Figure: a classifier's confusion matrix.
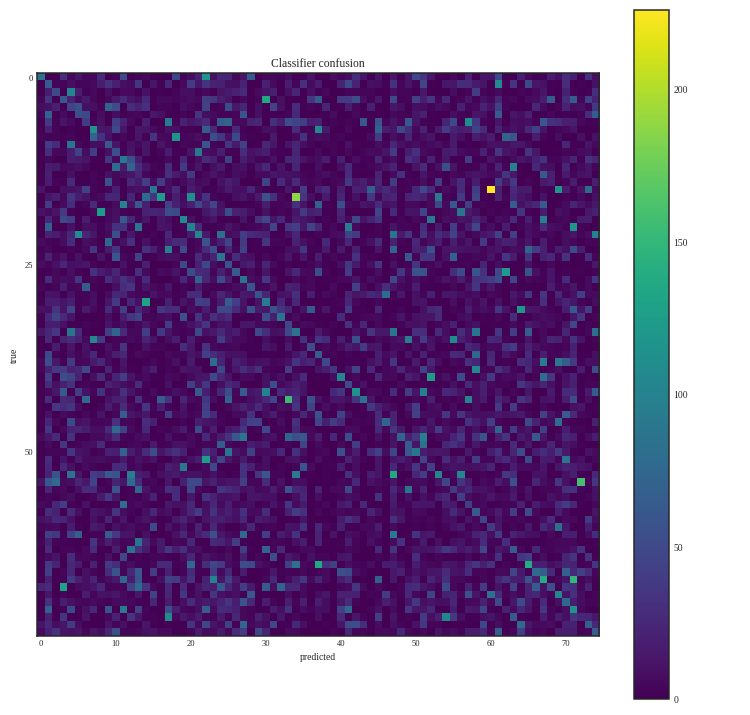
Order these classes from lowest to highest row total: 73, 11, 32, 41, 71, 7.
41, 32, 11, 73, 7, 71
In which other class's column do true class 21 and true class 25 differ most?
5
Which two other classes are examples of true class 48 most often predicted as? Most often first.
51, 27
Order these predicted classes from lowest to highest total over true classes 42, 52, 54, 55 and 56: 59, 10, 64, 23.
64, 59, 23, 10
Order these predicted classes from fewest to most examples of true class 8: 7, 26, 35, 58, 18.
58, 35, 26, 7, 18
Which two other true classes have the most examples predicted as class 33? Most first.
43, 48
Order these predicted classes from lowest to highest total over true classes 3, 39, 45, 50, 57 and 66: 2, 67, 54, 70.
2, 54, 67, 70
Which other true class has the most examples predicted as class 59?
48
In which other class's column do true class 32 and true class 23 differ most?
17
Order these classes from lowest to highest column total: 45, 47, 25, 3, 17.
3, 45, 17, 25, 47
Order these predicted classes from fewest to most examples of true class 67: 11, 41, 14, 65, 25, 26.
14, 26, 41, 25, 65, 11
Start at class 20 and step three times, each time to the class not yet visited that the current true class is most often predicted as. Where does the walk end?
12
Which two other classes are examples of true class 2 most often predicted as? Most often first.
4, 58
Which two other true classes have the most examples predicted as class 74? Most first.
21, 34
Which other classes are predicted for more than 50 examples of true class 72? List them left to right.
17, 54, 63
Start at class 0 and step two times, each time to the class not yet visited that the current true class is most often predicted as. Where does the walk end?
9
